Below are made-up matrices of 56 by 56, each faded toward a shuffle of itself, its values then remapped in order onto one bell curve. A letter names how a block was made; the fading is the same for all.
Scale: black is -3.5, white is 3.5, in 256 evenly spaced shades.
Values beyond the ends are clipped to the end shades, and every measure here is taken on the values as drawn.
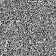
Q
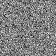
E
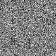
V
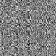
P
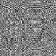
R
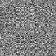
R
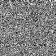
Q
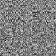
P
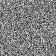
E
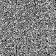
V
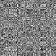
R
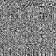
P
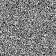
E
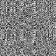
P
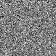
E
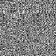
P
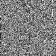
V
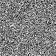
E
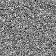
Q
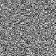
P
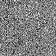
V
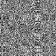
P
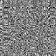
P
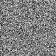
E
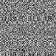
R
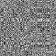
R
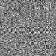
R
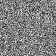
E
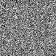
V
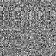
P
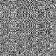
R
